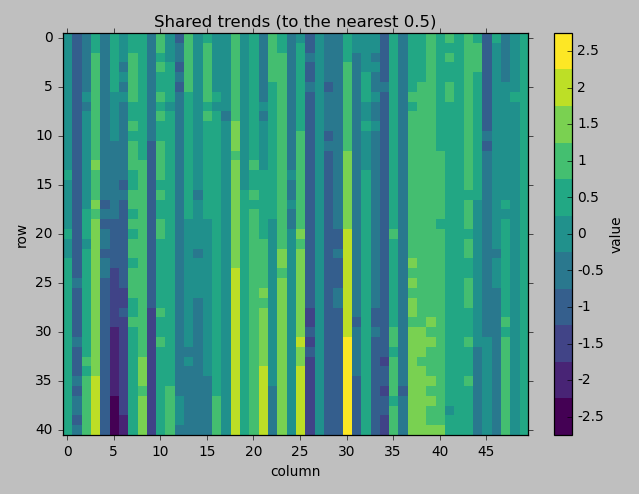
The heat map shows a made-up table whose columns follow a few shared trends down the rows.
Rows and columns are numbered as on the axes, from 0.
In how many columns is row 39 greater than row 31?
7
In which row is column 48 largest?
6
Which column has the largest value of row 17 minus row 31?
5
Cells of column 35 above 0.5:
10
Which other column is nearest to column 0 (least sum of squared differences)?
19
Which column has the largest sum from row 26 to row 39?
30
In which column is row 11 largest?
18
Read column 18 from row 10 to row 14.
1.5 1.5 1 1.5 1.5
